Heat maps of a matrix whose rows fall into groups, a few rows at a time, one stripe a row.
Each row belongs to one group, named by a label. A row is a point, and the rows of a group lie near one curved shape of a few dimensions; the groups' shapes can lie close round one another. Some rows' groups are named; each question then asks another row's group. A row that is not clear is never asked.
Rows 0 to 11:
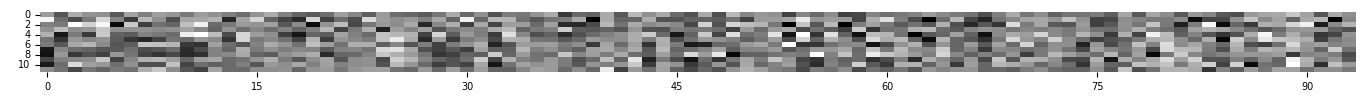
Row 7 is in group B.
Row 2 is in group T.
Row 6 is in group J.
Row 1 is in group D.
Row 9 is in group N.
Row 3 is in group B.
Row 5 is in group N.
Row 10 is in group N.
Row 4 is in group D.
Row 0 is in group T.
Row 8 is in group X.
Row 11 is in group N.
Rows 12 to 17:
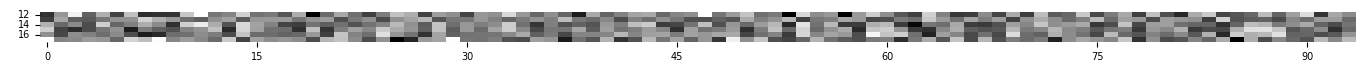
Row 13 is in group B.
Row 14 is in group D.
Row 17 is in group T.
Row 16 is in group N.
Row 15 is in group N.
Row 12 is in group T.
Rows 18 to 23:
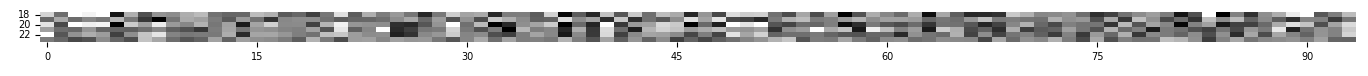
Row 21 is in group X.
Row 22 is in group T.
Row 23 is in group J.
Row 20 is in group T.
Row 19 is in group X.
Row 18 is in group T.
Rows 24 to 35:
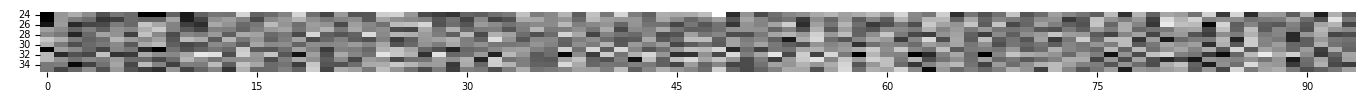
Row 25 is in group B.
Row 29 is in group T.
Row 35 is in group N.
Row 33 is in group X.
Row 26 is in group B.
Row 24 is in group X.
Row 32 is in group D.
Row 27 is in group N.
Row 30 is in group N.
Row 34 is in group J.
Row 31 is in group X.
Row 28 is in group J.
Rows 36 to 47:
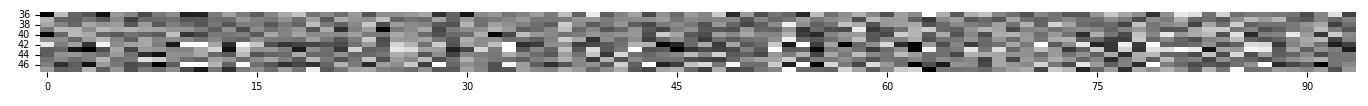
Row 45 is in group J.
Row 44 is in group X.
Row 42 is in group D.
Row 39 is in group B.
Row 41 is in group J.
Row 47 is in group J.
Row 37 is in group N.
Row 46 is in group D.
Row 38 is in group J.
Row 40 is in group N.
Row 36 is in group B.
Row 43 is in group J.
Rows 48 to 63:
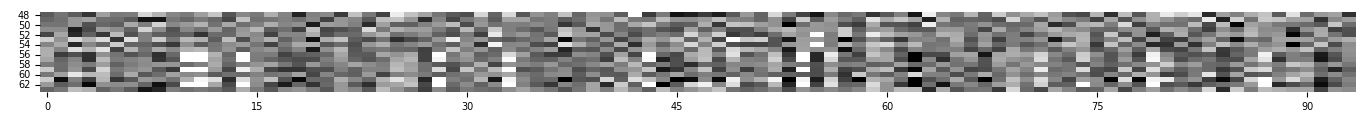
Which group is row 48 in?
J
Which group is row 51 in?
J
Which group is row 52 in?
X
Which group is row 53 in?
T
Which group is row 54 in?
X
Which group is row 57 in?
D
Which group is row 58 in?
N
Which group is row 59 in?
D
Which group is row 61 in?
D
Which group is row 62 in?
D
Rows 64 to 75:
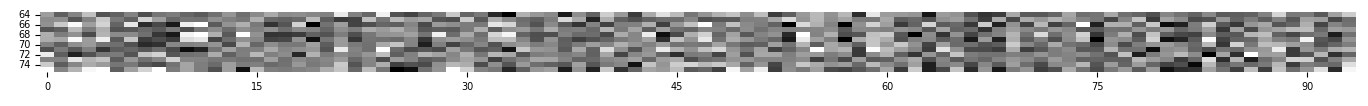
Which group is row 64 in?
X
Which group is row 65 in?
J
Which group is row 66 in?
T
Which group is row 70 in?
N
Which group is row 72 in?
N
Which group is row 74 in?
X
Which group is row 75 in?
T
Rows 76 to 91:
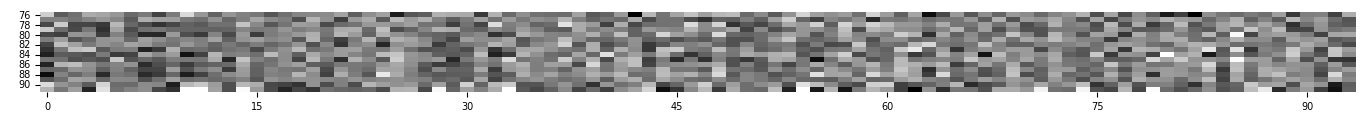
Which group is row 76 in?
X
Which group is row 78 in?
X
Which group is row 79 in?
N
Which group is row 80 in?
N
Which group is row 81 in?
J
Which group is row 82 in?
B
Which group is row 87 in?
N
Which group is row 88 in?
X
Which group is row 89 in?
N
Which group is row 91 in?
D
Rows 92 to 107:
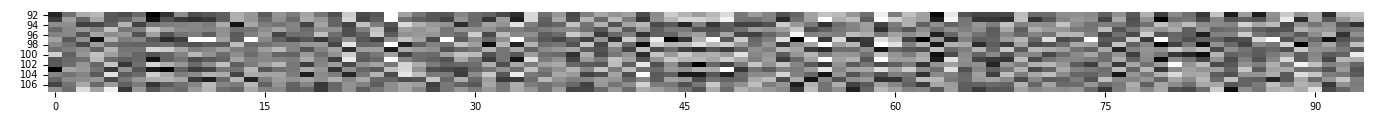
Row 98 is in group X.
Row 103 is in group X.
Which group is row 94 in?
J
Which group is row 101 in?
X
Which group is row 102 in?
N
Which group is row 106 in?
T
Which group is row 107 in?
T
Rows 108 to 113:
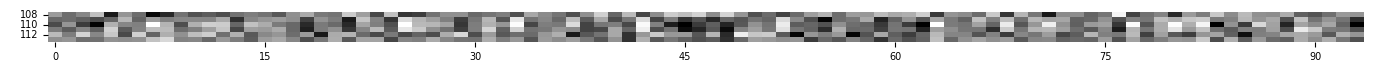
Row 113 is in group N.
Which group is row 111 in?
N
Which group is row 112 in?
T
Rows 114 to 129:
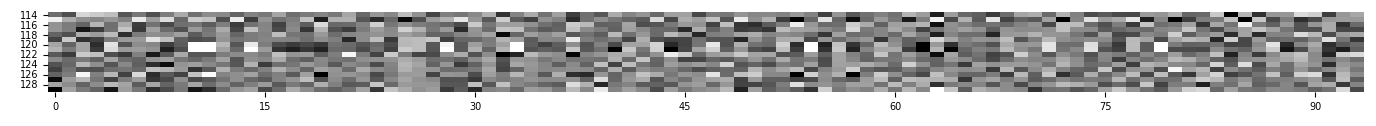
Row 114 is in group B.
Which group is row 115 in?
T
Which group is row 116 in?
J
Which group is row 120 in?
D
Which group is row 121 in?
D
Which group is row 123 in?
N
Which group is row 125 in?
B
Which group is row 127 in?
B
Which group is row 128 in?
J
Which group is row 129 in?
B
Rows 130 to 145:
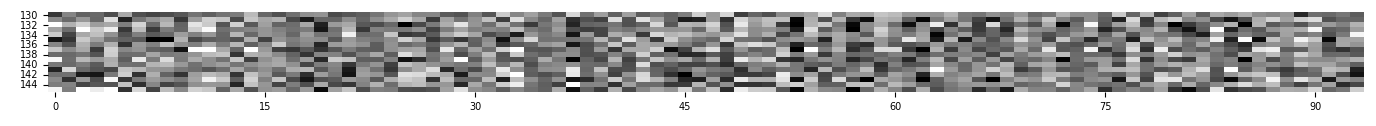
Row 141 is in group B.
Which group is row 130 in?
X
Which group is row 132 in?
T
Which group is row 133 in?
T
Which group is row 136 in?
T
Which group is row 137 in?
D
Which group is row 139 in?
T
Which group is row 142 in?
J
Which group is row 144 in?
J
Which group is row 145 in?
T
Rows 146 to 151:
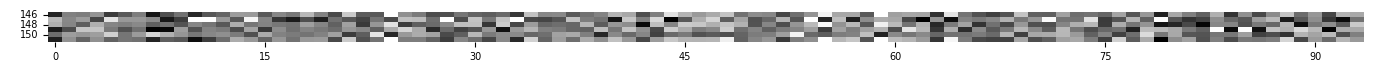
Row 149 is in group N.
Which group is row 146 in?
X
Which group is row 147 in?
D
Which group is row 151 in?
X
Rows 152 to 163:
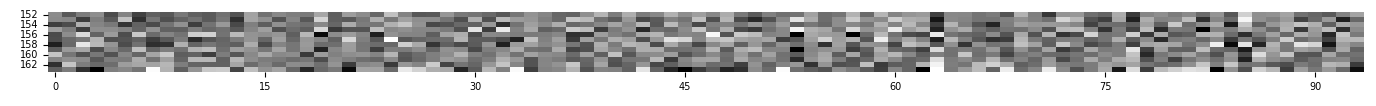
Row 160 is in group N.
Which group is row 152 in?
N
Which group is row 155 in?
J
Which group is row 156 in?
T
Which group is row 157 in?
X
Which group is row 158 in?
N
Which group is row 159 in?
T
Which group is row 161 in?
T
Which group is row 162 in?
B
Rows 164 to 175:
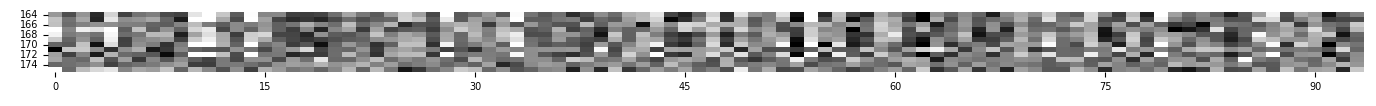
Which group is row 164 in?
D
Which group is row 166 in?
X
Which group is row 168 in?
D
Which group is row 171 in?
B
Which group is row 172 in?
D
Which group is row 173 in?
J
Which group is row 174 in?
N
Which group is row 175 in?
T
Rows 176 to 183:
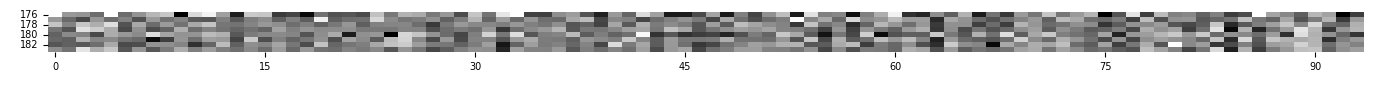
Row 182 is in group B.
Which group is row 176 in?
D
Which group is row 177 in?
J
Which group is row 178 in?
T
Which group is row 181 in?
N
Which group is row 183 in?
B
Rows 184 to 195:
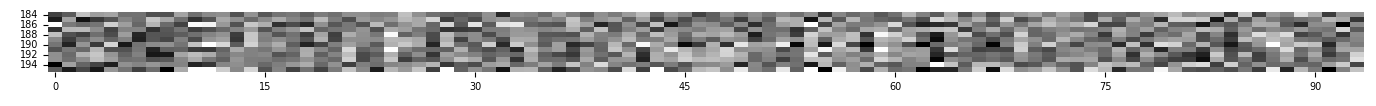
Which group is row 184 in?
N
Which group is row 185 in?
B
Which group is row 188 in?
N
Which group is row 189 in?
N
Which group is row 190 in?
D
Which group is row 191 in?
X
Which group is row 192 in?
X
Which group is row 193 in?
X
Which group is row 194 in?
B
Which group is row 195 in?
D
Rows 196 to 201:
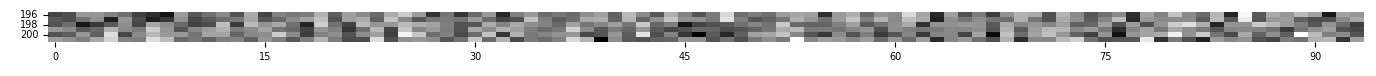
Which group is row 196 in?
N
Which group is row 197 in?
N
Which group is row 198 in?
J
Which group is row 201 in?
J
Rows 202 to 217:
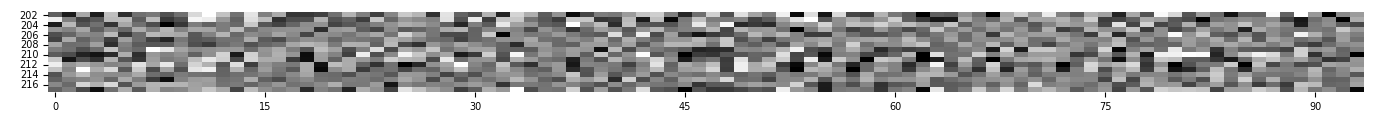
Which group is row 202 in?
D
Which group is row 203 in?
D
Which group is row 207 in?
X
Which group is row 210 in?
J
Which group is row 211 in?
D
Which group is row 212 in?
T
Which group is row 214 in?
B
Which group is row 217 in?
J
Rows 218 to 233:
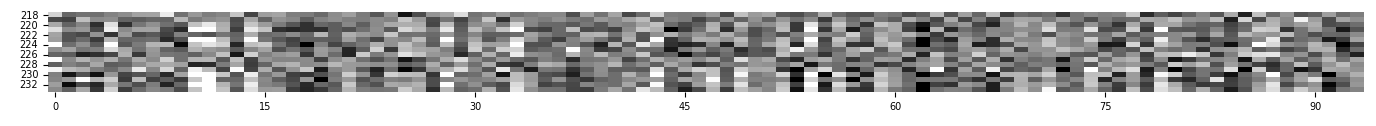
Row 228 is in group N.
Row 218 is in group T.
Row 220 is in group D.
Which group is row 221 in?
D
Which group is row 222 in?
N
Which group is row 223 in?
D
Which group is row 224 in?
D
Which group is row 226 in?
J
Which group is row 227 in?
T
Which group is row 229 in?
T
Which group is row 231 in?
T
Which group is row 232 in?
D
